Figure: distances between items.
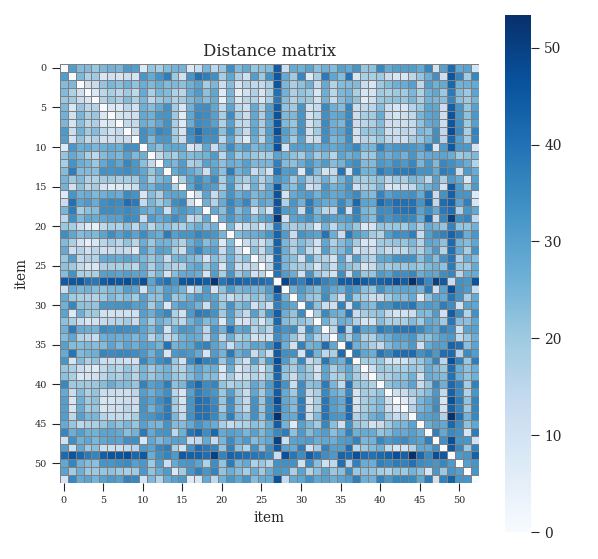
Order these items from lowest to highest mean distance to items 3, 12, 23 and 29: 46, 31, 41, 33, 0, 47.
41, 31, 0, 46, 47, 33
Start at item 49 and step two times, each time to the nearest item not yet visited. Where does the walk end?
11
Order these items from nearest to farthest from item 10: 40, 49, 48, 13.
13, 48, 40, 49
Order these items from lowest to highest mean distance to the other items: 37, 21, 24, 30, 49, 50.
24, 37, 30, 50, 21, 49
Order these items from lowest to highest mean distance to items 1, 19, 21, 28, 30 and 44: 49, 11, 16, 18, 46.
16, 11, 18, 46, 49
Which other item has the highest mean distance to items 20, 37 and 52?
27
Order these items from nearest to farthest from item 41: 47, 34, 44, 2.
44, 2, 34, 47
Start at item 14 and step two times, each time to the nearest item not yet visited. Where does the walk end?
46
